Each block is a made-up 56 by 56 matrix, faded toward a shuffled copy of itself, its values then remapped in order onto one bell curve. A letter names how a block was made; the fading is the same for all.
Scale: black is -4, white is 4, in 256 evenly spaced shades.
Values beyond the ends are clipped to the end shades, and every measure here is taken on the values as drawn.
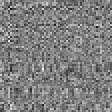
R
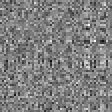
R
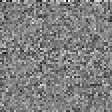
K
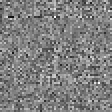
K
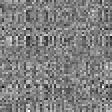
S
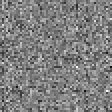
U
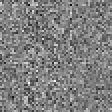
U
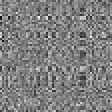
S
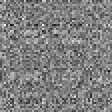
R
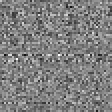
K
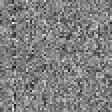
U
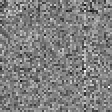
U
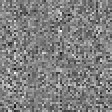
U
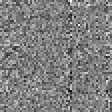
U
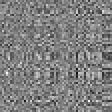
S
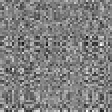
S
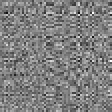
S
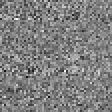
K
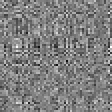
S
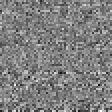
K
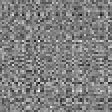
S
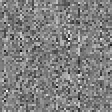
U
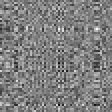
S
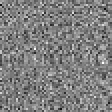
R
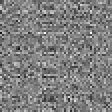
R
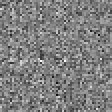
U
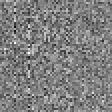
U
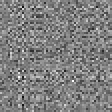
R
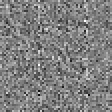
U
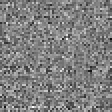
K
